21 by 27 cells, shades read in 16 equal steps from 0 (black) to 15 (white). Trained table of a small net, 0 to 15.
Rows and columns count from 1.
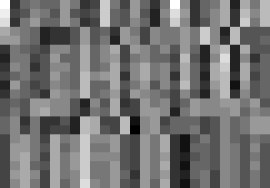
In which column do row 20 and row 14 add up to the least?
14
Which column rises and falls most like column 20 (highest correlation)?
16
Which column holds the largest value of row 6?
23
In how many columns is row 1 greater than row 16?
11
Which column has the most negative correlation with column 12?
13
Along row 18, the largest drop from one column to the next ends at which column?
18
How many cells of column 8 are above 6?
9
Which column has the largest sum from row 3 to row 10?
19
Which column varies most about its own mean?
1
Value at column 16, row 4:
8
